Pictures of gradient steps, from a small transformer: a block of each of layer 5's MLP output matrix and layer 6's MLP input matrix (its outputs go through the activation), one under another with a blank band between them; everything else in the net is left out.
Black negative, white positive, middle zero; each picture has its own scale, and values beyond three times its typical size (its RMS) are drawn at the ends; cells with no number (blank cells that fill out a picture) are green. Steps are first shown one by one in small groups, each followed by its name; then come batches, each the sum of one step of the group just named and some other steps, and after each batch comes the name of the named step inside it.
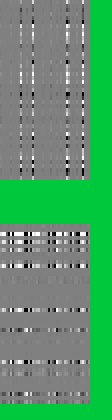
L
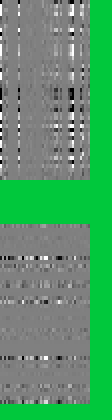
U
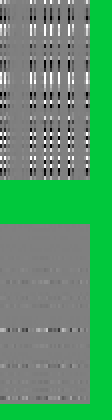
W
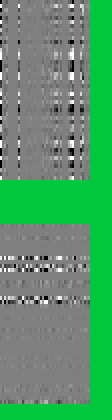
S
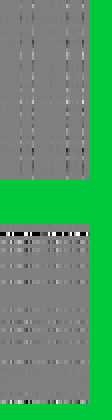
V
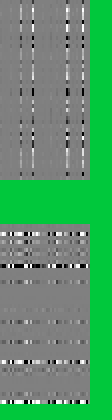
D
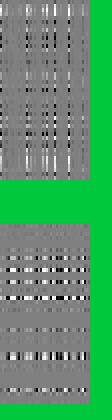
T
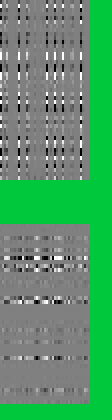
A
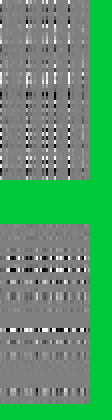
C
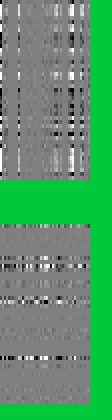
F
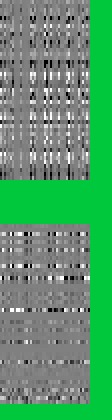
L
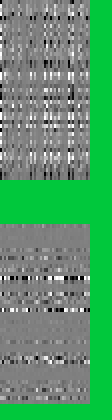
U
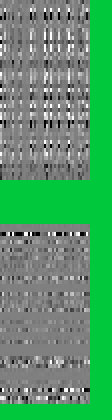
V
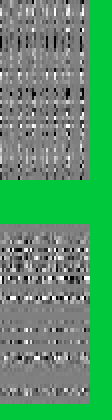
T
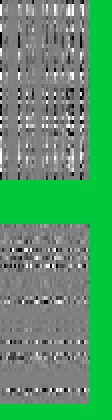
F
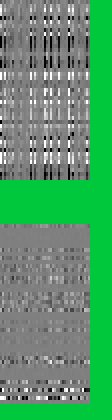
F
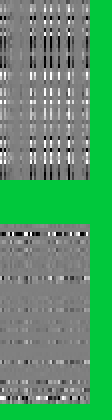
V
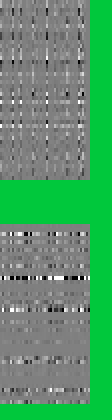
L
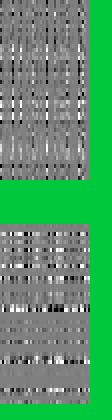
L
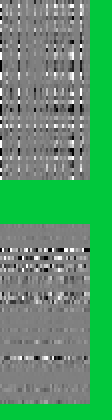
S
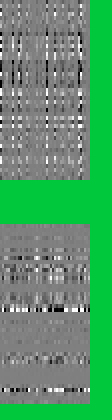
A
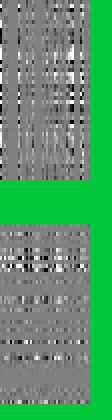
S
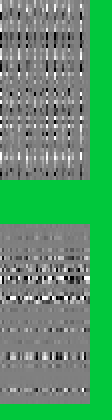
T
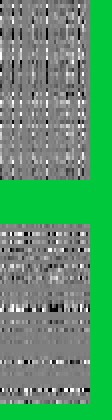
L
